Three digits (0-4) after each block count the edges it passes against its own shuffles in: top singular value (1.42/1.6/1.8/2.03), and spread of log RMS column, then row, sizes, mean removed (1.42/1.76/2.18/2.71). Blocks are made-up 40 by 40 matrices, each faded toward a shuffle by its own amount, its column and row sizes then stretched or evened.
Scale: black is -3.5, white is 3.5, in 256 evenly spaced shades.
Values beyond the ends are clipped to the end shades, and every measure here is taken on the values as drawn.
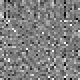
4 2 0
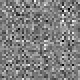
4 3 1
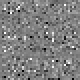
0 2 2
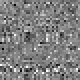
4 0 2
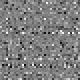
1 0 4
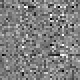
1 2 2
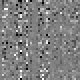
1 4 1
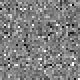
1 1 2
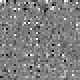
0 2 2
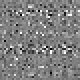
3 1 3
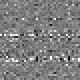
3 1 3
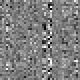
2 4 0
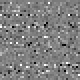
0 0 3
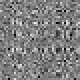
4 1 2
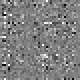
1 3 2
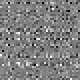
4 1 3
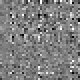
2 3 2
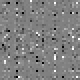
1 3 2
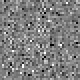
0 1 0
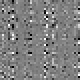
4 4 2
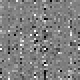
1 4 2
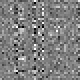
4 4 1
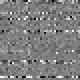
3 0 4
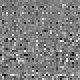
0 2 3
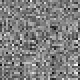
4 1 2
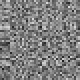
4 0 1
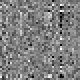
4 3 1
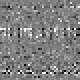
4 0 3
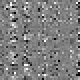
2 4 1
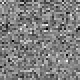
2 0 2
